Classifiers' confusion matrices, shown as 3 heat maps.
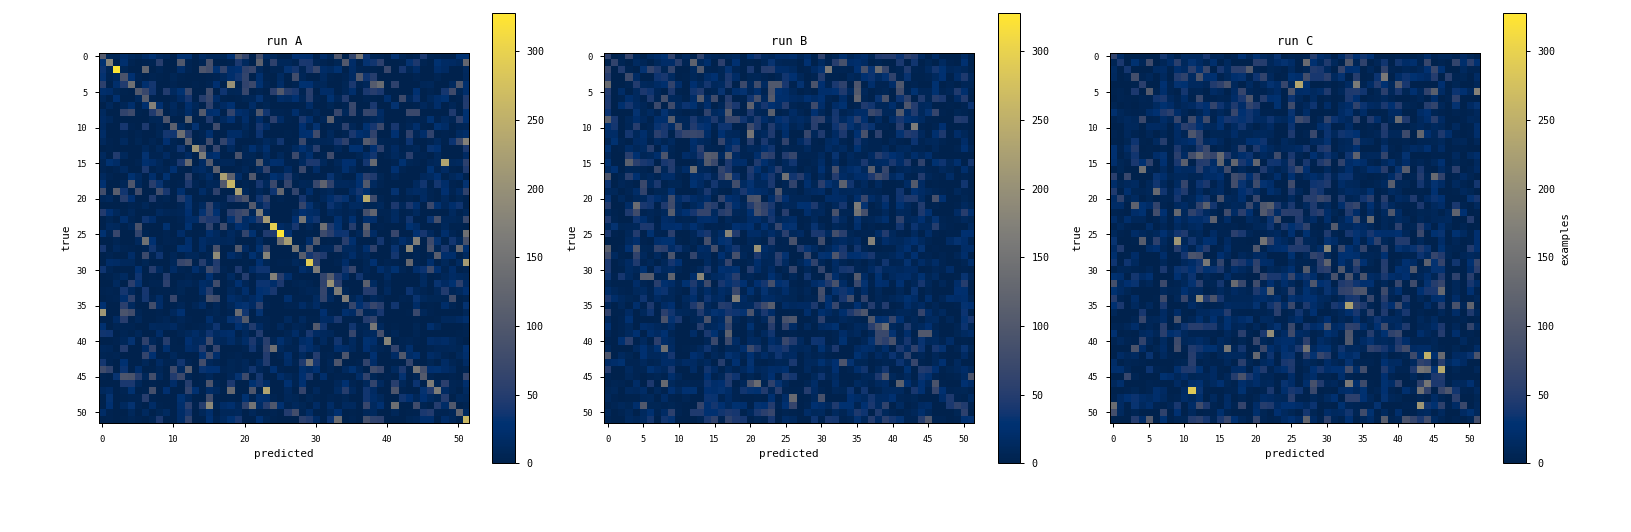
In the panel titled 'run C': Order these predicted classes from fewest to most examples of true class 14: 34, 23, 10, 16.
10, 16, 23, 34
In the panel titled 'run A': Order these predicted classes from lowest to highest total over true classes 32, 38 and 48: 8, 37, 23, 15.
8, 23, 15, 37
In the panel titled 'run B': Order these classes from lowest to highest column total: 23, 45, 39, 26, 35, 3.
45, 3, 26, 39, 35, 23
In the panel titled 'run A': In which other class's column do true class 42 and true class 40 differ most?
34
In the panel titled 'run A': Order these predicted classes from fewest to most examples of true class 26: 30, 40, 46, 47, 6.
40, 47, 46, 30, 6
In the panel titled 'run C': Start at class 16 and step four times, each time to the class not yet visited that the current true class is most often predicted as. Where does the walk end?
40
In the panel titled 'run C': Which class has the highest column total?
33
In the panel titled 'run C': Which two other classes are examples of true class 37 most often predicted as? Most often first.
9, 4
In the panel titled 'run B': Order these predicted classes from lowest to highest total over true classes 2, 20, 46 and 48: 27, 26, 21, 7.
27, 7, 26, 21
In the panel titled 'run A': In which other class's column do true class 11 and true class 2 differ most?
6
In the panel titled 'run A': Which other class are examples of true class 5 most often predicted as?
25
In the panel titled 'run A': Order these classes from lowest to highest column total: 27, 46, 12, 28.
27, 46, 28, 12
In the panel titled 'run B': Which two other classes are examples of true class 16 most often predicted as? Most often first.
12, 37
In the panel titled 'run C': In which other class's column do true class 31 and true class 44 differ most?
46
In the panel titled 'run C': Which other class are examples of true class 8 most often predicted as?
17
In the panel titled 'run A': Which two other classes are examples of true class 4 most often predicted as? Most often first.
18, 39
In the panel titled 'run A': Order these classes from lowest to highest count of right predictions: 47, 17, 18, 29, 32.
47, 32, 17, 18, 29
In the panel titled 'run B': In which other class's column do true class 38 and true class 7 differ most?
39
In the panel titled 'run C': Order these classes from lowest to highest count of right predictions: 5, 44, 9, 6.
6, 9, 5, 44
